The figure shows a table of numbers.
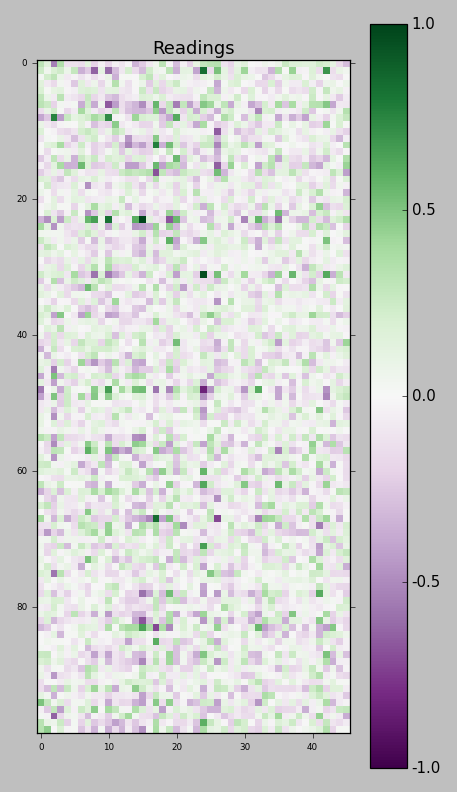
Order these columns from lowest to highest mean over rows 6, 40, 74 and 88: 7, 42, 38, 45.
45, 38, 7, 42
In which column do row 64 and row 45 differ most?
20
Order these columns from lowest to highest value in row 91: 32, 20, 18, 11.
11, 20, 18, 32
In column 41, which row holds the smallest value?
68
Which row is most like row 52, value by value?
47
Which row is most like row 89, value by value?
33
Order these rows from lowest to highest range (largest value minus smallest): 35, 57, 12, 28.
28, 35, 57, 12
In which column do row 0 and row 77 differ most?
24
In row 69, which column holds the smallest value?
1
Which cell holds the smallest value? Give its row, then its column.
48, 24
